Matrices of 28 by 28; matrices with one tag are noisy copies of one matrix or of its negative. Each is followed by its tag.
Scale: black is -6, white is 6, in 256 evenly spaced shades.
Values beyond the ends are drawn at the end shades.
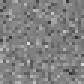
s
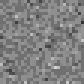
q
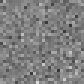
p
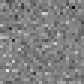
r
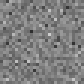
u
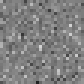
p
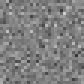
u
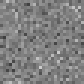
r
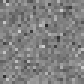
u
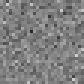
u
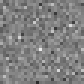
p
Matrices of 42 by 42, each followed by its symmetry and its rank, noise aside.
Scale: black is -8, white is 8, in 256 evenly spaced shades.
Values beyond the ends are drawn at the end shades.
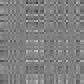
no symmetry, rank one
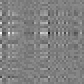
no symmetry, rank one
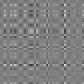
symmetric, rank one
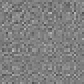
symmetric, rank three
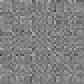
no symmetry, rank three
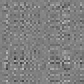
no symmetry, rank two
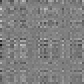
no symmetry, rank two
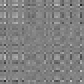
symmetric, rank one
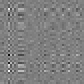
no symmetry, rank one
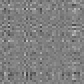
antisymmetric, rank two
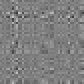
antisymmetric, rank two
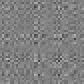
symmetric, rank two
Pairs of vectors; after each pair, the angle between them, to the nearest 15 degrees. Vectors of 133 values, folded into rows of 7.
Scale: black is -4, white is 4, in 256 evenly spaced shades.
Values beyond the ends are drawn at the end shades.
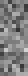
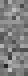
105 degrees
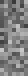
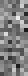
120 degrees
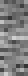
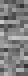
30 degrees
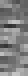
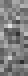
120 degrees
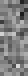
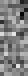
15 degrees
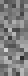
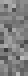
135 degrees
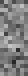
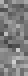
165 degrees
